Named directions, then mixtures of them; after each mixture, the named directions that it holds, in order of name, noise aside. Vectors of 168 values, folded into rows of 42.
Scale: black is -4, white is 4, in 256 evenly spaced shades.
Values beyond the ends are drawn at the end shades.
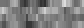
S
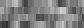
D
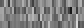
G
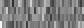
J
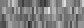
G, J, S.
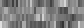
D, J, S.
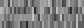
D, G, J.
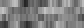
D, S.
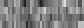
G, J, S.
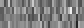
G.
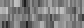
D, J, S.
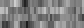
D, J, S.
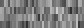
D, G.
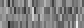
G, J.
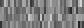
G, J.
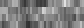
S.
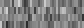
D, J.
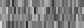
G, J.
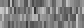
G, J, S.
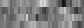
D, S.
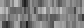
D, J, S.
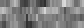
S.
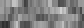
D.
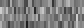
G, J, S.
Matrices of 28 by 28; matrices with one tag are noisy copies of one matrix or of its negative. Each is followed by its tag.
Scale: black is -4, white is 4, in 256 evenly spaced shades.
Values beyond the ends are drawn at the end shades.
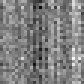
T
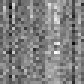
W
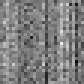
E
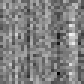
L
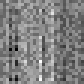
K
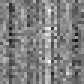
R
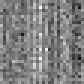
T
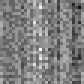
T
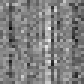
R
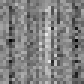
R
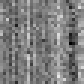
L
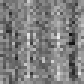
L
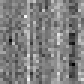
L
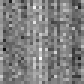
T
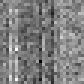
K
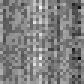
T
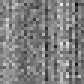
E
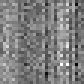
E
